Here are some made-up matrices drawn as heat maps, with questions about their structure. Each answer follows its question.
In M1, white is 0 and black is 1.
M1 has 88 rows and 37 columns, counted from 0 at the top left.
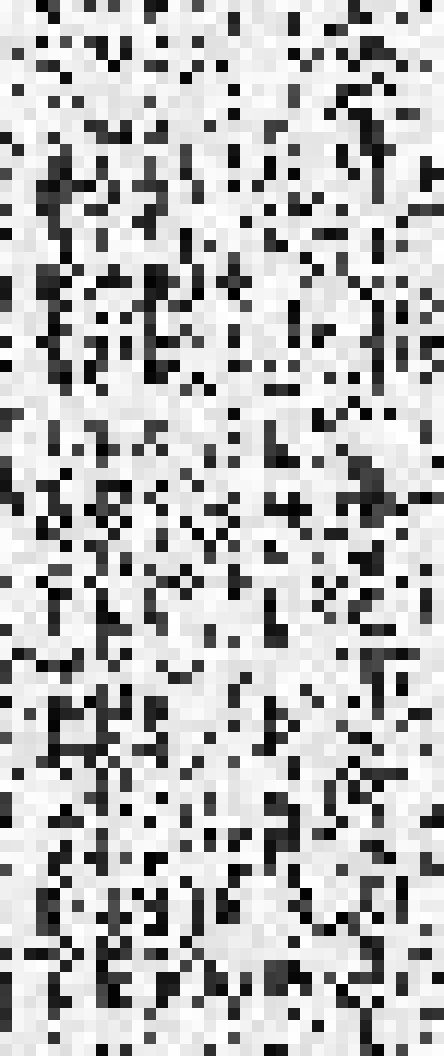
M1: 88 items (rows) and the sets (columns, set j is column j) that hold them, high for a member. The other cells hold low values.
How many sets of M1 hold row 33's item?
1
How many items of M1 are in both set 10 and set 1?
4
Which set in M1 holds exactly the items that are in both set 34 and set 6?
2
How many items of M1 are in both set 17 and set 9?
6
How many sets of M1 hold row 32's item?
8
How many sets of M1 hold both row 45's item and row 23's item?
5
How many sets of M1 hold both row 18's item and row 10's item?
0
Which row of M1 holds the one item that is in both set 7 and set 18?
42
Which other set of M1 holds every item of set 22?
8
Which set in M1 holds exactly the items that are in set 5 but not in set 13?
15
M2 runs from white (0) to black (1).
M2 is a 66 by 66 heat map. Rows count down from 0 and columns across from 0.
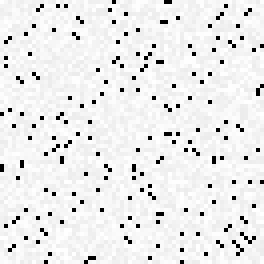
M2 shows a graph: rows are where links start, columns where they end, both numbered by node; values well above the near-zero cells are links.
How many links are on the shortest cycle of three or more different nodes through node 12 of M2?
6
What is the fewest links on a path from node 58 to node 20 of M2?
6
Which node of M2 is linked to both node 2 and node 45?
node 62
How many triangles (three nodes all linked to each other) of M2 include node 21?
0
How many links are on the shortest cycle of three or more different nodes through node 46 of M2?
5
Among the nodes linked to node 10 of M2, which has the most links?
node 1
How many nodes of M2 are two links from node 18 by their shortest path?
6
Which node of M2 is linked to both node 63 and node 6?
node 59
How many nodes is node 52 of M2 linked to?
4
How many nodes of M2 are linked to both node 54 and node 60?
2
